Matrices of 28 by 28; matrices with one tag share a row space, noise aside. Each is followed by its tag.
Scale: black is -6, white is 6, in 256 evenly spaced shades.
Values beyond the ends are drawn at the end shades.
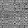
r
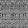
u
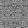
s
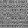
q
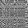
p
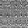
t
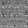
p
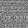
u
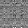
s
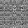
s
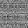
q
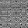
t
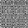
u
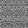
u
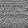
p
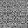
q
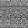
t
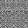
u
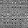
q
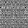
u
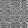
t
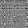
p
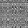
q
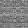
s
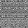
u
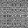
q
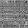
r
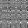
t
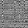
r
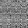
t
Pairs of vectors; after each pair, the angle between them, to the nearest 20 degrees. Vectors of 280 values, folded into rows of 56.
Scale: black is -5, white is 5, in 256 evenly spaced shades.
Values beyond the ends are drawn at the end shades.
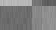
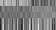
60 degrees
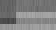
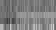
40 degrees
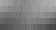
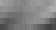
20 degrees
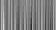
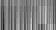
160 degrees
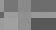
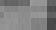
60 degrees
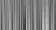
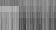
60 degrees
